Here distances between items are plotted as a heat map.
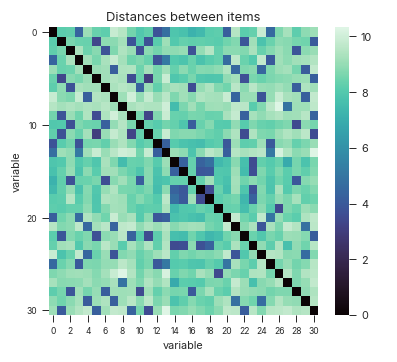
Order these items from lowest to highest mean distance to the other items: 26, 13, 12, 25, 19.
12, 25, 19, 13, 26
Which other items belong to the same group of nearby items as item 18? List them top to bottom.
14, 15, 17, 23
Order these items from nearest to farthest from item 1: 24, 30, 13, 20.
30, 24, 20, 13
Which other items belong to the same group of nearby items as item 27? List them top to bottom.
8
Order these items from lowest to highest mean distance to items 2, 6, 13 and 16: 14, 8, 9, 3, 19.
3, 19, 14, 9, 8
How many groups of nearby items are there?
7
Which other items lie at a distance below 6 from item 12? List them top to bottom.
0, 3, 13, 20, 25
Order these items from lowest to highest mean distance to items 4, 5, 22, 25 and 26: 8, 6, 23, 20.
20, 23, 6, 8
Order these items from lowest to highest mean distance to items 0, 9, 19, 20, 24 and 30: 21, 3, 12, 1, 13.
1, 12, 3, 13, 21
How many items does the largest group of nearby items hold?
6
